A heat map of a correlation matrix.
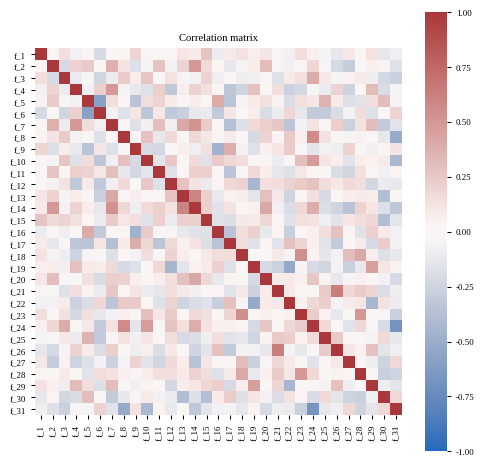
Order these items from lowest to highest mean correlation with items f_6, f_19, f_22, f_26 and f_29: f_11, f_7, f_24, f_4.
f_24, f_11, f_7, f_4
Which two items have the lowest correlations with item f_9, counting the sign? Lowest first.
f_16, f_5
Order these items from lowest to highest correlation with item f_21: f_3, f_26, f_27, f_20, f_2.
f_3, f_2, f_20, f_27, f_26
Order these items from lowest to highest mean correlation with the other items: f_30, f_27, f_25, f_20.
f_30, f_27, f_25, f_20
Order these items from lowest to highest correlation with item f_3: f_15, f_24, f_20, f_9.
f_20, f_9, f_15, f_24
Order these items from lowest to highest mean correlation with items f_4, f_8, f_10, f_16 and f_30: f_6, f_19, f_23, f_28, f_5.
f_6, f_28, f_23, f_19, f_5
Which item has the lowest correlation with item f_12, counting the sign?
f_19
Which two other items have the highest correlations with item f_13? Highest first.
f_14, f_7
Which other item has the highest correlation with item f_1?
f_15
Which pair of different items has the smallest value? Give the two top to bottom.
f_24, f_31
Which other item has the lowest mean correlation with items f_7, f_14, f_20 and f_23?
f_31
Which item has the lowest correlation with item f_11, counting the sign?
f_17
